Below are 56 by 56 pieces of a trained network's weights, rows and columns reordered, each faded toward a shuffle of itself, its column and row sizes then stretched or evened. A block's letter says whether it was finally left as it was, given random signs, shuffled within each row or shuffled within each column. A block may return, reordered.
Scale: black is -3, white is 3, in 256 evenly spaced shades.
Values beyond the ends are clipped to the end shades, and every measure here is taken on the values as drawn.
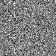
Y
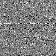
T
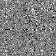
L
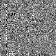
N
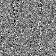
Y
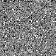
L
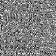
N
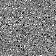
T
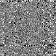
N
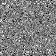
T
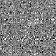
N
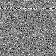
T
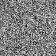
Y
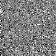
L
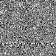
T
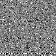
T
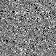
T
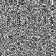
N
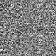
N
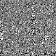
L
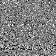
T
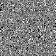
L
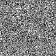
L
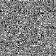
L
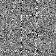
L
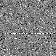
T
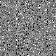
Y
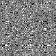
N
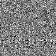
L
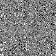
L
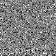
T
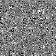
L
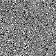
Y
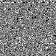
T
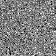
T
